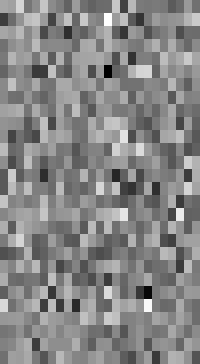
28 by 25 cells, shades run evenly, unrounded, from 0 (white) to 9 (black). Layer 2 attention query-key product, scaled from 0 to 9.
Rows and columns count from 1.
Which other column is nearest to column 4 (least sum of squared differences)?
25
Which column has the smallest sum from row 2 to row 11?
14
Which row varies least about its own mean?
26
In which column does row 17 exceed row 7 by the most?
22
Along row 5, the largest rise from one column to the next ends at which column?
17
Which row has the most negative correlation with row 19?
11
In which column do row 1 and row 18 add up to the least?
3
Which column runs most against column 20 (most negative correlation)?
13
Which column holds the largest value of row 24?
10
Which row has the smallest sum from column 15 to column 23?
24
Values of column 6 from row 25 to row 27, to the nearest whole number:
3 4 3
